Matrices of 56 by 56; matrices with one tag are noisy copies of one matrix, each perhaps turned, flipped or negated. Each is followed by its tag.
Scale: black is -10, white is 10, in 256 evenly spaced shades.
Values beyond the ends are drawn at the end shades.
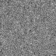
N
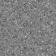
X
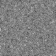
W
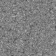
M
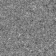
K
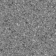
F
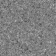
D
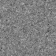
X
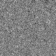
K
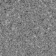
K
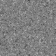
M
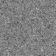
D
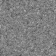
W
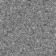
W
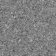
D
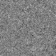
K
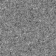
D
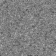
F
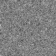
F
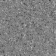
N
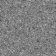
W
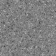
X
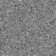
W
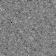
F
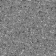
W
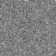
F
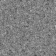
W
